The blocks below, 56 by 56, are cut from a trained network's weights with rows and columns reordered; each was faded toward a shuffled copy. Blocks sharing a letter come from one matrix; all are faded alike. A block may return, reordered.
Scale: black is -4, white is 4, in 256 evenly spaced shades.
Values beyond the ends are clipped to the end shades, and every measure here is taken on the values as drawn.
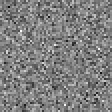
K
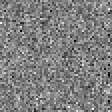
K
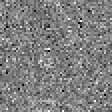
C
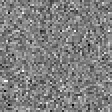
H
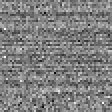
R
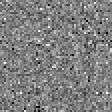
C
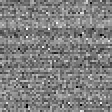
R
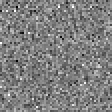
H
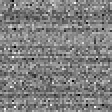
R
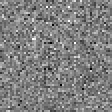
H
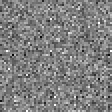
H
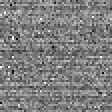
R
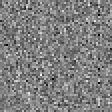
K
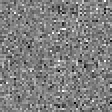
C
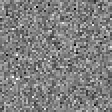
K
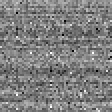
R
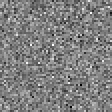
K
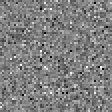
C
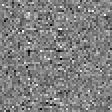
C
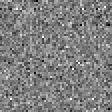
H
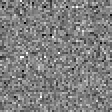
H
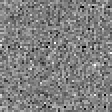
H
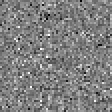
C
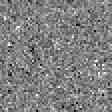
C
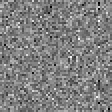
K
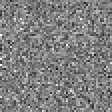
K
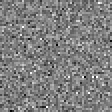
H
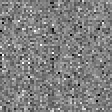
C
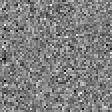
K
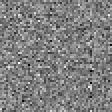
K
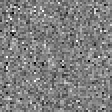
C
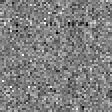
H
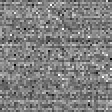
R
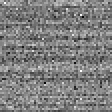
R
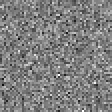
K
